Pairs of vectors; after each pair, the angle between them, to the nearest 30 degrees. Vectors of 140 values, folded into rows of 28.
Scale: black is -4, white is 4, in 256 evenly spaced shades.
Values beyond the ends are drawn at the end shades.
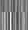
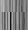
150 degrees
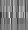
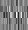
90 degrees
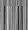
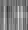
150 degrees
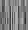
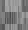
60 degrees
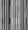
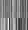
90 degrees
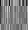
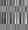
90 degrees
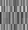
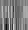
90 degrees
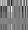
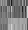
60 degrees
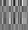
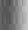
90 degrees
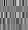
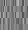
30 degrees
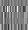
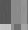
90 degrees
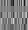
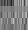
30 degrees
